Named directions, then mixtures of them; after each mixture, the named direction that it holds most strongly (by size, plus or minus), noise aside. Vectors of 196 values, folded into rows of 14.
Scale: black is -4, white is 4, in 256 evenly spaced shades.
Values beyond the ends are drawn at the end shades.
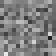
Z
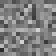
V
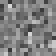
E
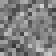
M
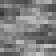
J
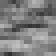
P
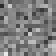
E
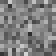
E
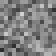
M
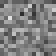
V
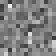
E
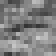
P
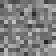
V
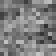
J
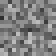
E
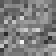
V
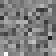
Z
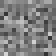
Z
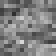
J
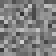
V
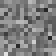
Z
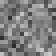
M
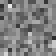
E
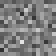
V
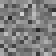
V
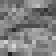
P
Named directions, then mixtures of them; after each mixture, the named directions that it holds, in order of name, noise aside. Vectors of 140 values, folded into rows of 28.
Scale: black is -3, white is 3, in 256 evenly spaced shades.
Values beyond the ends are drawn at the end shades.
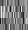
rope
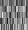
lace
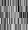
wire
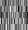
rope, wire.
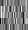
rope.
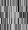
wire.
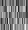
lace, wire.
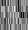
rope, wire.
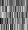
lace, rope.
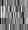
rope.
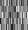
lace, wire.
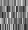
lace.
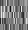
rope.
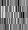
rope, wire.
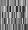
lace, rope.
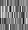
rope.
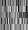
lace, wire.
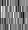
rope, wire.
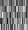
lace.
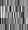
rope.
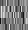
rope.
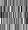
rope, wire.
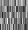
lace.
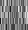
rope, wire.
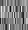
rope.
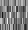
lace.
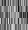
wire.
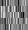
rope, wire.
